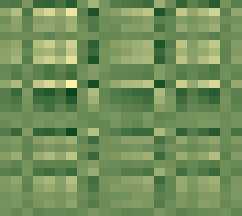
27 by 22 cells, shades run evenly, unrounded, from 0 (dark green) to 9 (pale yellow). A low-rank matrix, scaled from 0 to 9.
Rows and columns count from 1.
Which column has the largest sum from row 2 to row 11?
7
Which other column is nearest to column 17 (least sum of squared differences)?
4
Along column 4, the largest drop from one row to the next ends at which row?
12
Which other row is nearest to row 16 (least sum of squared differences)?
15
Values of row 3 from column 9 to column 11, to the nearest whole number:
3 4 4
